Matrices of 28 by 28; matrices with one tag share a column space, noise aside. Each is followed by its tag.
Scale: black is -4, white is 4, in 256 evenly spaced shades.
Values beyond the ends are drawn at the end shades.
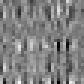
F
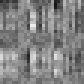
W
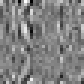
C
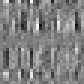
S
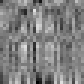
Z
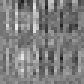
W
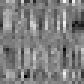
S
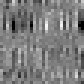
S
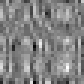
F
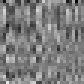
C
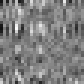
C
